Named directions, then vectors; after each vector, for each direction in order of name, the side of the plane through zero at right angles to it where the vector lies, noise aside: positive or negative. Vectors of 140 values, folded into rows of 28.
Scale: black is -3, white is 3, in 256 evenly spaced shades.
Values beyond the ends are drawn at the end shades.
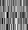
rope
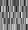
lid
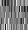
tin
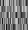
negative, positive, negative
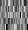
positive, positive, negative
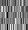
positive, positive, positive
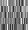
negative, negative, negative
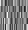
negative, negative, positive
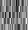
positive, negative, negative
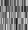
positive, negative, positive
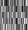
positive, negative, positive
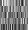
negative, negative, negative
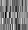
positive, negative, negative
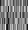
positive, positive, negative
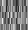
positive, negative, negative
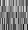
negative, positive, negative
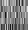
negative, negative, negative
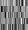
negative, negative, negative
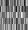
positive, negative, positive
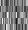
positive, negative, positive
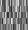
negative, positive, positive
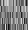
negative, positive, negative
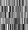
negative, negative, negative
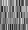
negative, negative, negative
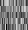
negative, positive, negative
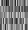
positive, negative, positive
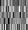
positive, positive, negative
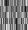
positive, negative, positive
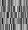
negative, positive, positive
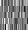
negative, negative, positive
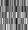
positive, negative, positive
